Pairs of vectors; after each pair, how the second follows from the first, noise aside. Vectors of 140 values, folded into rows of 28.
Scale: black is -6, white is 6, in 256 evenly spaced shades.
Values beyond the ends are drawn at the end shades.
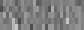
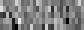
negated, scaled up.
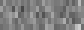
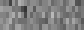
wrapped around, negated.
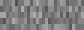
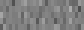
reversed, partly zeroed.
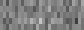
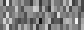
negated, scaled up.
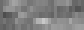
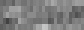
wrapped around.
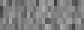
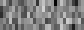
scaled up.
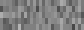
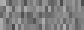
wrapped around.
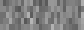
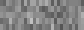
sign-scrambled.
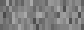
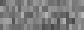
shuffled.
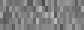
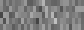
sign-scrambled.
